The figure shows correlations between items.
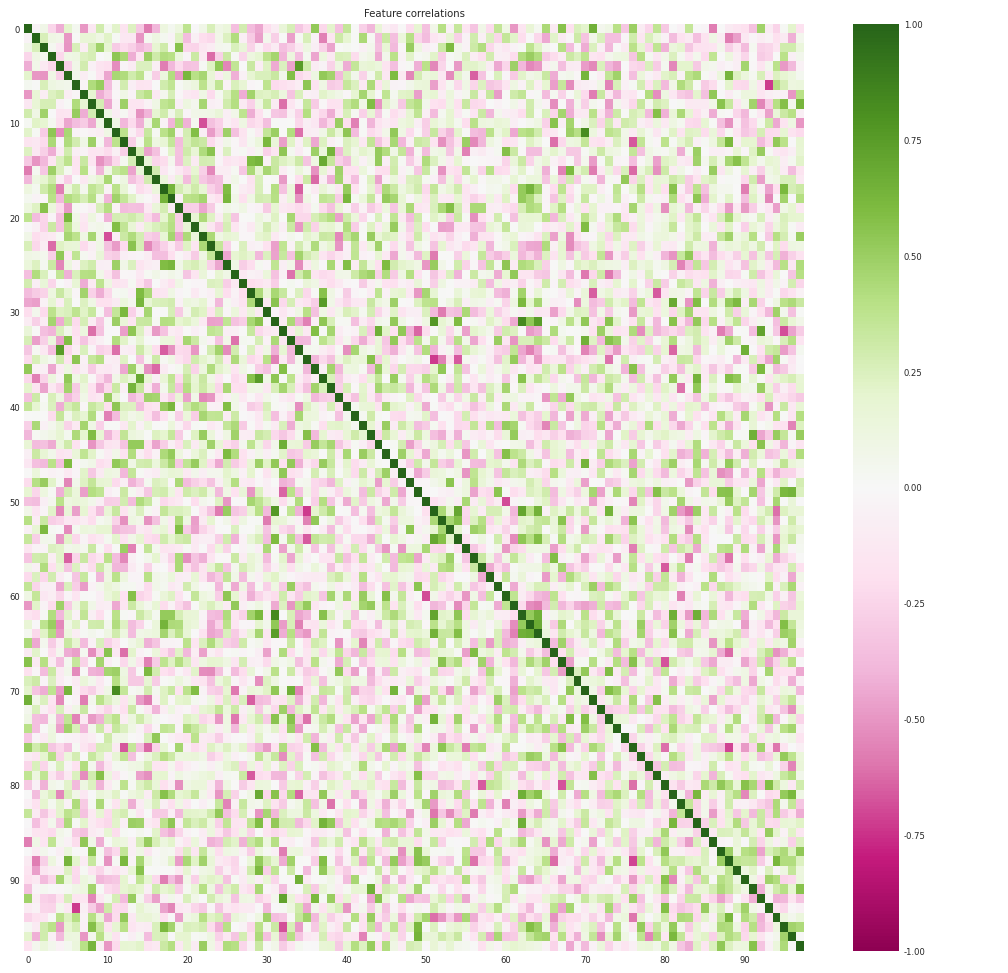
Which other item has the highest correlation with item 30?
12
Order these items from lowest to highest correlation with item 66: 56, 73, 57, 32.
57, 73, 32, 56
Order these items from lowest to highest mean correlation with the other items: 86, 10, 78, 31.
10, 78, 86, 31
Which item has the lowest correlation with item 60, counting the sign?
50
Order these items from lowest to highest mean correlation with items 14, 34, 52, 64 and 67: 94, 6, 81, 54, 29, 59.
94, 6, 59, 81, 29, 54
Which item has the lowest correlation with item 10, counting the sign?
22
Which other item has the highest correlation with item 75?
16
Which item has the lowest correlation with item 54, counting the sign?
35
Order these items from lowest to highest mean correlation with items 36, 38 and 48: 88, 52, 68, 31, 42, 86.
88, 68, 86, 31, 42, 52
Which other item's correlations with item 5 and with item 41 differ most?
70
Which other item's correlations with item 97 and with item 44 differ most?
8
